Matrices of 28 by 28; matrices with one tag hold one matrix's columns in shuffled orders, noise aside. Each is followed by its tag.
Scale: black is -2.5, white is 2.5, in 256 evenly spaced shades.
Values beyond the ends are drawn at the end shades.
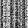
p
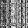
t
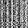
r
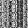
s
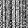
r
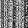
p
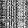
p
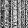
r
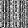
s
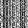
p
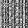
t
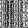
s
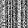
r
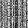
p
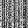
p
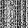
r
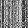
r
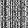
p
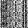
s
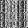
s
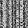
r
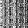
t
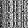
s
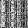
s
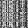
s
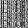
s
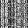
t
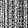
r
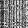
r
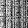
p
